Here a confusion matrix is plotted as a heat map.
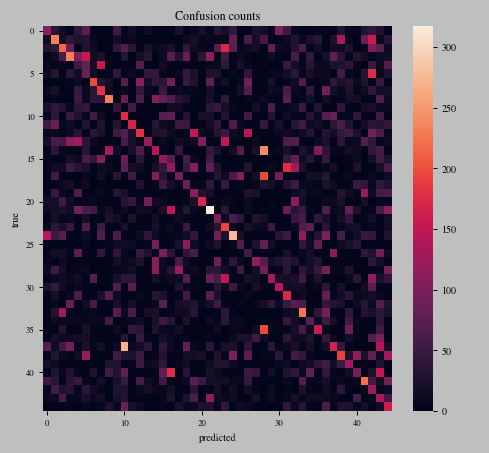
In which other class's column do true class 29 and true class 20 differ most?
23
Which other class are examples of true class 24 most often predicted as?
0
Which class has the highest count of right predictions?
21
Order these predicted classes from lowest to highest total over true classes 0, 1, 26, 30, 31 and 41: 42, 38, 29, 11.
29, 11, 38, 42
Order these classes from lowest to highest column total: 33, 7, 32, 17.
17, 7, 32, 33
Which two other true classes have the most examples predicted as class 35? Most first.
14, 25
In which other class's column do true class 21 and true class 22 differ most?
16
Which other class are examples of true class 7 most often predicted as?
36
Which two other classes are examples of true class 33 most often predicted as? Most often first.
2, 36
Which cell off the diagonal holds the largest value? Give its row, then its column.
37, 10
